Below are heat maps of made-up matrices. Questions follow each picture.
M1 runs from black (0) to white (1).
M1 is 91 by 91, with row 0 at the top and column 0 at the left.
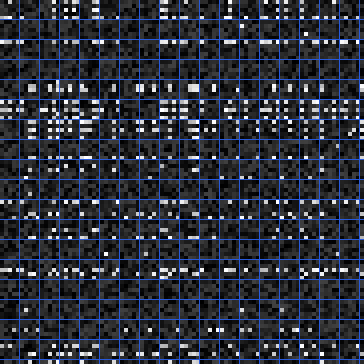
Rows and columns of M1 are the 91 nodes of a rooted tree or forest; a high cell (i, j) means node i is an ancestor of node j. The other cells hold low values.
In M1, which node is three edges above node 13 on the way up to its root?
0
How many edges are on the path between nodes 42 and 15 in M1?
8
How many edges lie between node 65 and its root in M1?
4
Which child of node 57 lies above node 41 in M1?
69
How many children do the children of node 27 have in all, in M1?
1
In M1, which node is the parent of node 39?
88
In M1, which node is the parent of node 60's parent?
77
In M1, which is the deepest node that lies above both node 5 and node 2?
50
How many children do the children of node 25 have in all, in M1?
2
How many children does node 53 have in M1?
3
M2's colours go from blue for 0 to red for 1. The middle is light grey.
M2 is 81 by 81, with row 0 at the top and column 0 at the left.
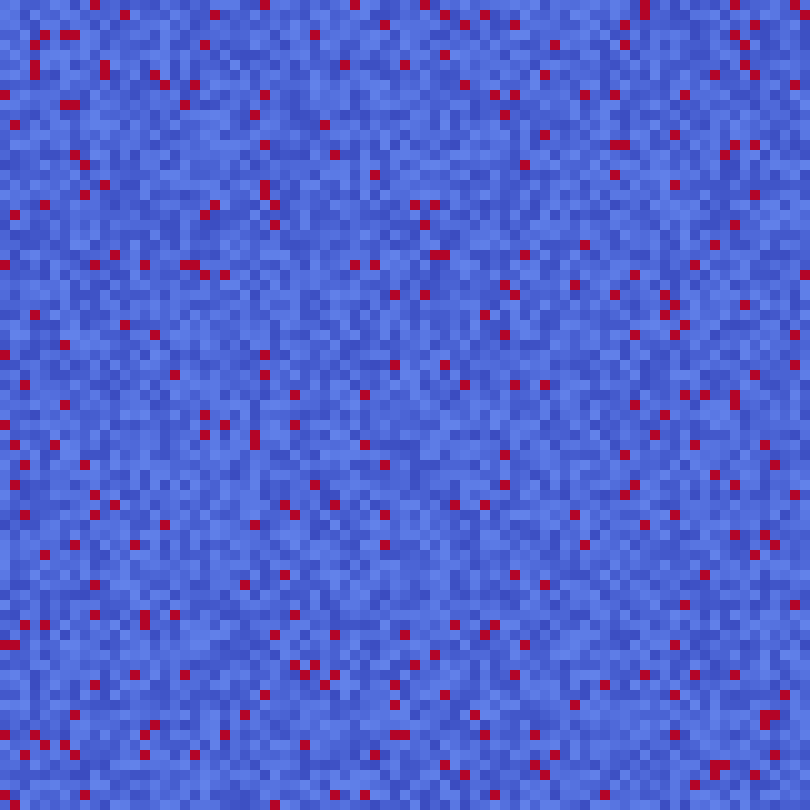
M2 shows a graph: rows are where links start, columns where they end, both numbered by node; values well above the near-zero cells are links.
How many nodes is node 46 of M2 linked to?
4
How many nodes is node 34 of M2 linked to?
1
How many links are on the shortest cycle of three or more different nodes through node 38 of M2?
3
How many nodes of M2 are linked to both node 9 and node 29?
2
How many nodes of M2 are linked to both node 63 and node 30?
0
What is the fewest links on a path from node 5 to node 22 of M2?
5
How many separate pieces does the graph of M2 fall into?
4
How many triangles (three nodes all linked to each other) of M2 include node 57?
0
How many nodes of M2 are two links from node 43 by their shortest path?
7
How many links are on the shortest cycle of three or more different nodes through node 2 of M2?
3
